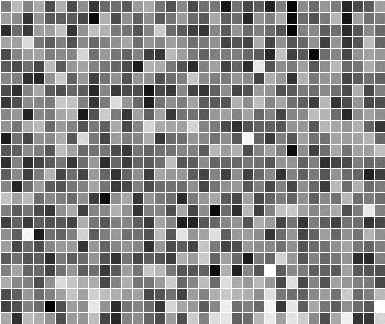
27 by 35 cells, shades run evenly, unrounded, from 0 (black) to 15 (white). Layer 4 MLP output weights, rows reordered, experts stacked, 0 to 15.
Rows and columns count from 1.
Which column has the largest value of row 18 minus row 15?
34
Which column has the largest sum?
6
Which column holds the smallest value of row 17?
10
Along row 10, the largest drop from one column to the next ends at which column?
8
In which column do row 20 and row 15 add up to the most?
17
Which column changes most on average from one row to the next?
3
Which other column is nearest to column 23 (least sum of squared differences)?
11
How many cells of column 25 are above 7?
15
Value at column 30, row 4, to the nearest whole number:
4
